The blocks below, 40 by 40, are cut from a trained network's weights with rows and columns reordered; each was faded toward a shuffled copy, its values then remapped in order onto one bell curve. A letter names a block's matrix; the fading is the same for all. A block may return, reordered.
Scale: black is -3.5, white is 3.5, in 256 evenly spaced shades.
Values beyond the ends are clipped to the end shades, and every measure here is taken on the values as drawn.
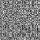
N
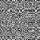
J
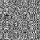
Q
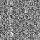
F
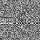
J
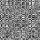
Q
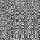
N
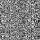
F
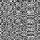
Q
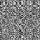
N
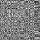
Q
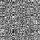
N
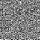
J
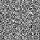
N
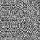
J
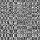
Q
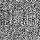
F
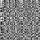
Q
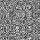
N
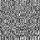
N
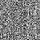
F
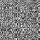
N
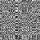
Q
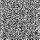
F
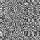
N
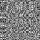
N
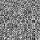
N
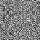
N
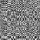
Q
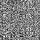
F
